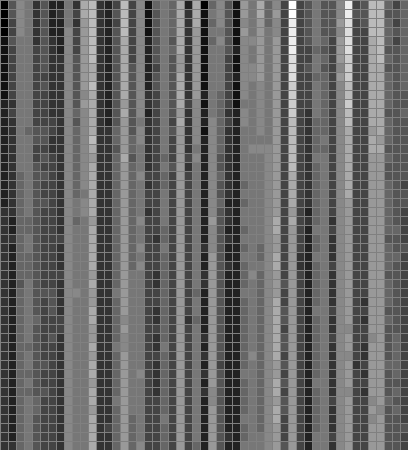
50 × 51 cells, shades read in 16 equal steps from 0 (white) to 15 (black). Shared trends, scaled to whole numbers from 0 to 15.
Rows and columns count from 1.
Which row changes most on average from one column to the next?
1
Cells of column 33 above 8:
20
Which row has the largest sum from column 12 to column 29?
36
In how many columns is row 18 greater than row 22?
5
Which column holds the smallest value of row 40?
35
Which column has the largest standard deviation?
37
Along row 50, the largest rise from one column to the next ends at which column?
13
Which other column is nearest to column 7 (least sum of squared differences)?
24
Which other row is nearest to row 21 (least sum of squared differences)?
22
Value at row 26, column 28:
10
